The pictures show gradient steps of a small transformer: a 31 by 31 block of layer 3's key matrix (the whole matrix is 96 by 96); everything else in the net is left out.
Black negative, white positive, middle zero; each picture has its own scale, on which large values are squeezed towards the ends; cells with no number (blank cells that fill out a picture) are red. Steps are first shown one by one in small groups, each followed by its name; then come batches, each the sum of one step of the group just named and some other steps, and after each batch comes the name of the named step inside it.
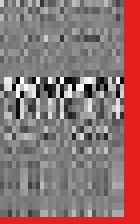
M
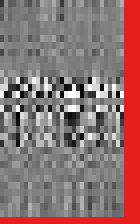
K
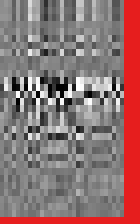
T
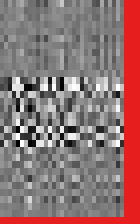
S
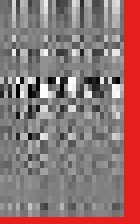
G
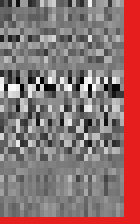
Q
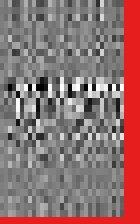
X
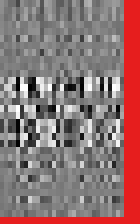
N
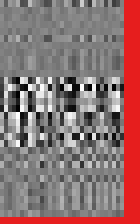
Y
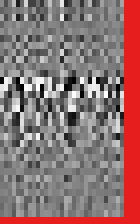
K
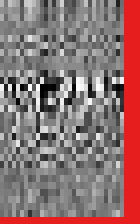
T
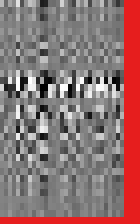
X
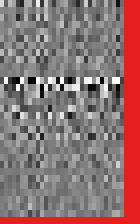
M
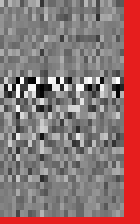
M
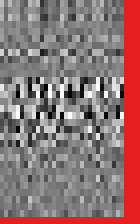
N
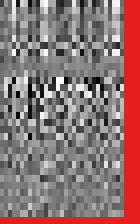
G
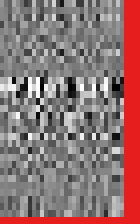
Y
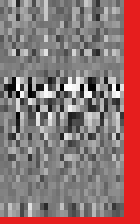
G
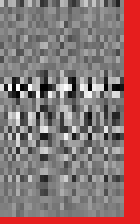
Y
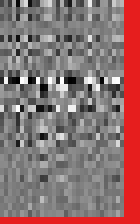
Q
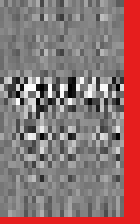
X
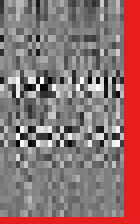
S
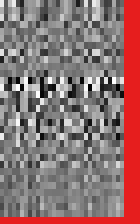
Q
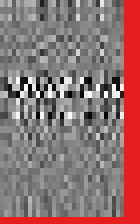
X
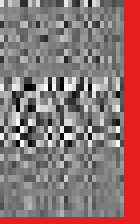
S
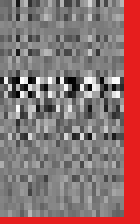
Y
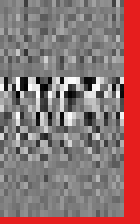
Q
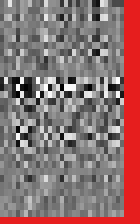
S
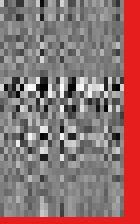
X
